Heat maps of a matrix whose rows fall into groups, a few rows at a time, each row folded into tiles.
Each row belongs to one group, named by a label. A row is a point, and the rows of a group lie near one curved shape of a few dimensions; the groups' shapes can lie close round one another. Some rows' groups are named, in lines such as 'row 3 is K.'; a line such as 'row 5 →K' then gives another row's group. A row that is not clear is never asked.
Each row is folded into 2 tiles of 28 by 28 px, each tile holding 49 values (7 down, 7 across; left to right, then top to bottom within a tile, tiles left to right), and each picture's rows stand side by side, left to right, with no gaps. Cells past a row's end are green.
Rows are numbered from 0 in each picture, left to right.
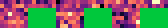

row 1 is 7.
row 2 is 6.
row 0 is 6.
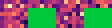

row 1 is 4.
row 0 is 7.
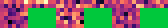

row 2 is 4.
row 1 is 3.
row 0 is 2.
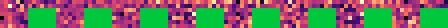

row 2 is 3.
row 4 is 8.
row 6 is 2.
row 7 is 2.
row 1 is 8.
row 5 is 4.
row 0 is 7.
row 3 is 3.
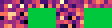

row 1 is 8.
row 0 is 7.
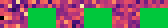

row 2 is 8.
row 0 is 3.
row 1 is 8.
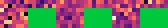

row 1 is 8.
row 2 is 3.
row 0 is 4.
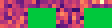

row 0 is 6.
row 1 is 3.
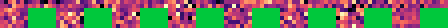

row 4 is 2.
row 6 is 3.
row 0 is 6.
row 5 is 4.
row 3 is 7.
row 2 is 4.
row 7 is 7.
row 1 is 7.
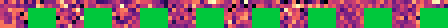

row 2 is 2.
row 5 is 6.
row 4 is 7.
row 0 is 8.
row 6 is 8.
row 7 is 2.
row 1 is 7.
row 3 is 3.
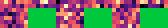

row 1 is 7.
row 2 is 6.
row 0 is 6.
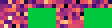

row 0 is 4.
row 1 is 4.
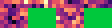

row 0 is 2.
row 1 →2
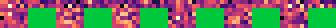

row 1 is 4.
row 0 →7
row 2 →4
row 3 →4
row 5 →7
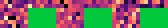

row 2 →6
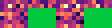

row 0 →7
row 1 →7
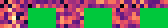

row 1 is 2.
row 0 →8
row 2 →7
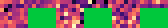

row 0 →7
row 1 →6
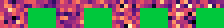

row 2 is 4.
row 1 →6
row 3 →7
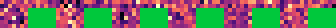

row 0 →2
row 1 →4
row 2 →2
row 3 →3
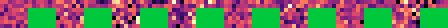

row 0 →8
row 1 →7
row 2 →7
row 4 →8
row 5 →2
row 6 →3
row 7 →8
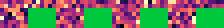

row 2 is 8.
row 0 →3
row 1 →7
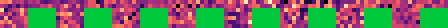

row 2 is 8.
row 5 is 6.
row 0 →7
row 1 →7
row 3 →7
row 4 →6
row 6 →2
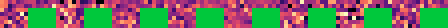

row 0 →4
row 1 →6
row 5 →7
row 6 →3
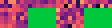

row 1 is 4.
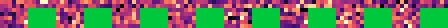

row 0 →6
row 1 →2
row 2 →7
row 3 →7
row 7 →4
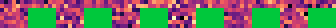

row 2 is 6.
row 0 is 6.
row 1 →8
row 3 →8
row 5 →4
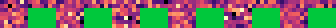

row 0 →7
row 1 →7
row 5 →7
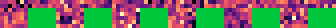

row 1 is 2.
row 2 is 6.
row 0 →7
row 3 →8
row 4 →8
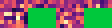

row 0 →3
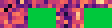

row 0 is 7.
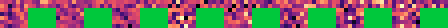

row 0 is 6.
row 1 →3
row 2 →8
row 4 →7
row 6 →2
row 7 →7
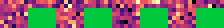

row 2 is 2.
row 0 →4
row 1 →4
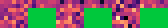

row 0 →8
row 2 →8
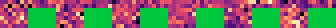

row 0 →7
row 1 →4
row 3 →8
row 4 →3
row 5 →4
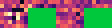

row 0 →3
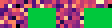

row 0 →8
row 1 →2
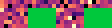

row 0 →4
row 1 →8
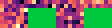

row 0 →6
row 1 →2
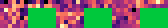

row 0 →6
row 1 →7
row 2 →3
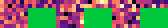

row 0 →4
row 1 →6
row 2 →7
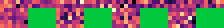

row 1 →2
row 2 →4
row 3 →7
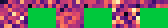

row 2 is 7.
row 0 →7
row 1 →7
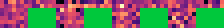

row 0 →8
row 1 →6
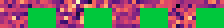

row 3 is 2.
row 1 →6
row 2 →6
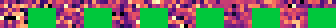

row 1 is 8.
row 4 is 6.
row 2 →6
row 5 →4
